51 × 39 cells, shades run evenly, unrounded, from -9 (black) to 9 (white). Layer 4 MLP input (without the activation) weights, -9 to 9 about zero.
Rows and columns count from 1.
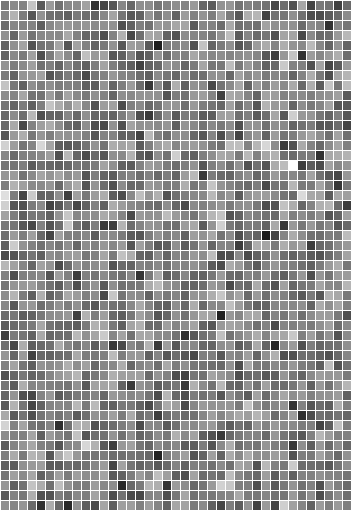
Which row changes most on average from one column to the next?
51
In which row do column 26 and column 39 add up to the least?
21
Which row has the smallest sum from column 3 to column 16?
23
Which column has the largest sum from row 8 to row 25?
33
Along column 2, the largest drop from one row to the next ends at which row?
26
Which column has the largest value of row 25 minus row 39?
2
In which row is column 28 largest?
41
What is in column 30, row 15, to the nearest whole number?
6
